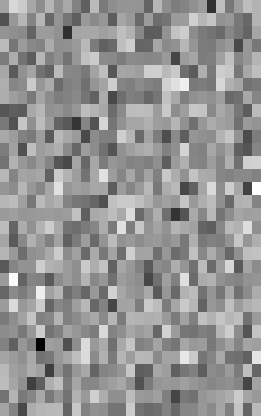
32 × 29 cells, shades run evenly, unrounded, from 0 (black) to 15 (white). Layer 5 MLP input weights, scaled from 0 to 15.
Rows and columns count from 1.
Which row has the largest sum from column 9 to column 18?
28
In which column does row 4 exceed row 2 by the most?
1
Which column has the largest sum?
15
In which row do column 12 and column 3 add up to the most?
10
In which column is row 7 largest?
21
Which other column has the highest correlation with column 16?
17
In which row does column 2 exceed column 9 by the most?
22
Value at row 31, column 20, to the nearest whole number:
4
